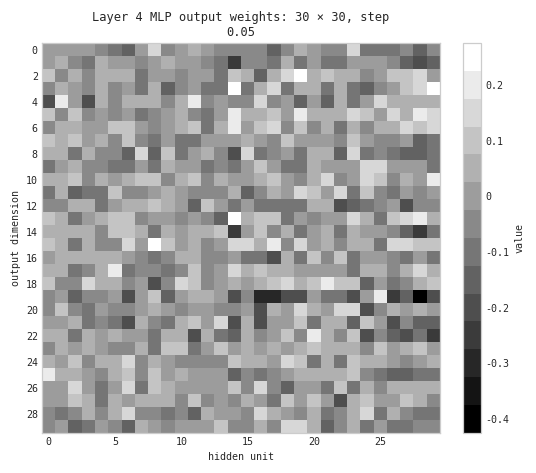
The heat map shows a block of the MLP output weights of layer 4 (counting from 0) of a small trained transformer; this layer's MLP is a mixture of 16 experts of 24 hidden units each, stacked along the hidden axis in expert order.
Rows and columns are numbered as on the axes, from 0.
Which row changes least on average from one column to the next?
25
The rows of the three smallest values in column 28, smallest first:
19, 14, 1
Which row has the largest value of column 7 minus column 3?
4
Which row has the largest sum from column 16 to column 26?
5
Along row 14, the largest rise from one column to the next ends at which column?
15
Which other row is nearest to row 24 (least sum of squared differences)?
7
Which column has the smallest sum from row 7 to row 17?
22
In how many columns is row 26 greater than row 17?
10
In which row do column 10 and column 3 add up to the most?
18
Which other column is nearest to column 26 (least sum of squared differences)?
27
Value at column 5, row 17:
0.2
